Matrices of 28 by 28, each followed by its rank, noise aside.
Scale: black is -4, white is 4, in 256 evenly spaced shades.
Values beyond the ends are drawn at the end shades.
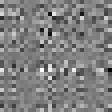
three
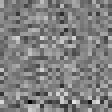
four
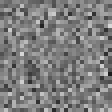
eight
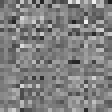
three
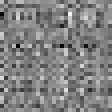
four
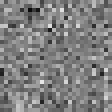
six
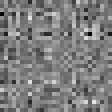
four
